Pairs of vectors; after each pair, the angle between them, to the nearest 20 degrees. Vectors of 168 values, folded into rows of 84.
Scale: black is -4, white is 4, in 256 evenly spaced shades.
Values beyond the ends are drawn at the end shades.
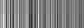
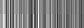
20 degrees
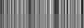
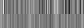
140 degrees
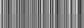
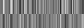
80 degrees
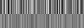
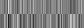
100 degrees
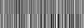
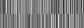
140 degrees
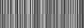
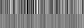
120 degrees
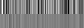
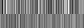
140 degrees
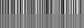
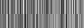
40 degrees
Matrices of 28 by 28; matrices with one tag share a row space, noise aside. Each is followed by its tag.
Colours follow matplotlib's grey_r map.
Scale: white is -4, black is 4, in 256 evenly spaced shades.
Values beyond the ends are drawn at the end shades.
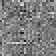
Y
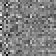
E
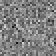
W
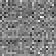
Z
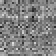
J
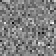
W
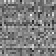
Z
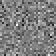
W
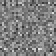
W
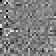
E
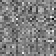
W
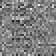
Y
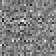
Y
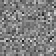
W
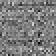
Z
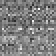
Z
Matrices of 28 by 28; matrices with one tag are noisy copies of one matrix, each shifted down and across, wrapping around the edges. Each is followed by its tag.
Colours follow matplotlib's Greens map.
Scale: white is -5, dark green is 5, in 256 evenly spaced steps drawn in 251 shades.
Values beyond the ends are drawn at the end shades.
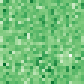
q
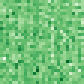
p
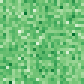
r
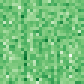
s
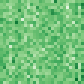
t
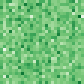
r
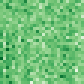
t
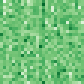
s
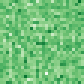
p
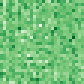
p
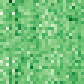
t
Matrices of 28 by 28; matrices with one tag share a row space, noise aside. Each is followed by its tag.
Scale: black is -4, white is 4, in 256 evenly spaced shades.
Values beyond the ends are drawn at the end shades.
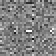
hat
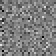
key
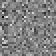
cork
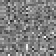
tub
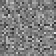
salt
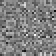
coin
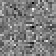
hat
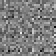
salt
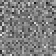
key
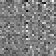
tub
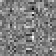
hat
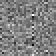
hat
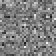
coin
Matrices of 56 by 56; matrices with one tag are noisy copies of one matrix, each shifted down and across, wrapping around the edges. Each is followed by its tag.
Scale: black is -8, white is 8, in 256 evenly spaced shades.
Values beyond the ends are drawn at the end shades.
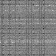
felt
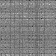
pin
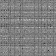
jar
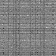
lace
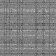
felt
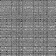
lace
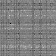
felt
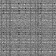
lace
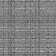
lace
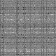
felt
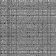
pin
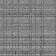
jar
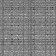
lace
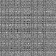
jar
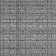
pin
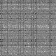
felt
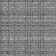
felt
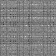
jar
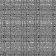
felt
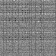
jar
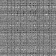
jar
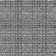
lace
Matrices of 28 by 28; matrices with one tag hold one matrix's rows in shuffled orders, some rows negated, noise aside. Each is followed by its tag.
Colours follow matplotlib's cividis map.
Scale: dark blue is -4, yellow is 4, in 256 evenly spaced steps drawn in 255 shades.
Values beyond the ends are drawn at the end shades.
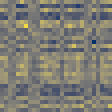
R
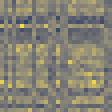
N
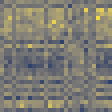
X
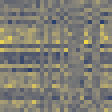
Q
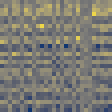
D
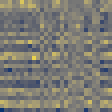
Q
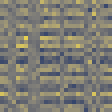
R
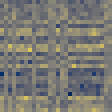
N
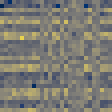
Q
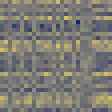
D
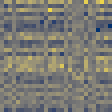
X
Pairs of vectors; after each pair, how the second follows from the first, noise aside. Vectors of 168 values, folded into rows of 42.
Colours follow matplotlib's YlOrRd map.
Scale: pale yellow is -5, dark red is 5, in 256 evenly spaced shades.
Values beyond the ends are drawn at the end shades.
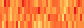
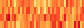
reversed.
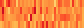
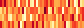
wrapped around, negated, scaled up.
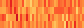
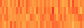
reversed, negated, shrunk.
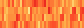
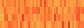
reversed, negated, shrunk.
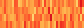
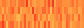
reversed, shrunk.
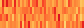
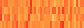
wrapped around, shrunk.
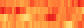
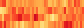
wrapped around.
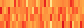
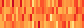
reversed.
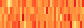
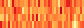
reversed.
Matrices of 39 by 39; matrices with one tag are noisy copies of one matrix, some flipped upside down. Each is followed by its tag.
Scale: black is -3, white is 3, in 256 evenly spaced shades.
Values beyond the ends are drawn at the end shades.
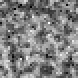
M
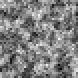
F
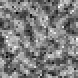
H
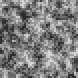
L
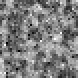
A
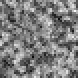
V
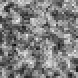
L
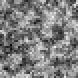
L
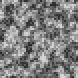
H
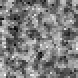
A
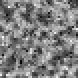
V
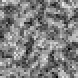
H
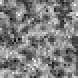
F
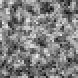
M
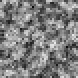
H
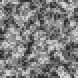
H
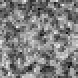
M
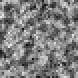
H
